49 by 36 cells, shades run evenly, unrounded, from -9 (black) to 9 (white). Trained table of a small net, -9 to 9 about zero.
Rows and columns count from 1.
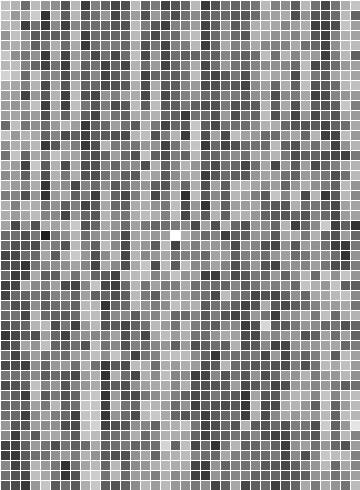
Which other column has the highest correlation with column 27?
2
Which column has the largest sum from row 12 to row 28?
15
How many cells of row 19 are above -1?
24
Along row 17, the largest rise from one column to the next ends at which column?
4
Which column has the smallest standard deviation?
13
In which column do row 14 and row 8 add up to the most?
1
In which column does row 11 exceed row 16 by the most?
35
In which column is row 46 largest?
33
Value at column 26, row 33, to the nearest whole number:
-3
